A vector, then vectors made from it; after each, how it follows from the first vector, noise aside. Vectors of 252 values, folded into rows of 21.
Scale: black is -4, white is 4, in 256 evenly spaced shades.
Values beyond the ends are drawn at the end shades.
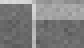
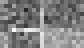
wrapped around.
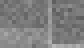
reversed, shrunk.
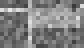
wrapped around.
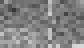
reversed, partly zeroed.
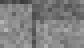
negated, shrunk.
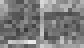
wrapped around.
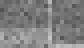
reversed, shrunk.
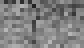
negated, partly zeroed.
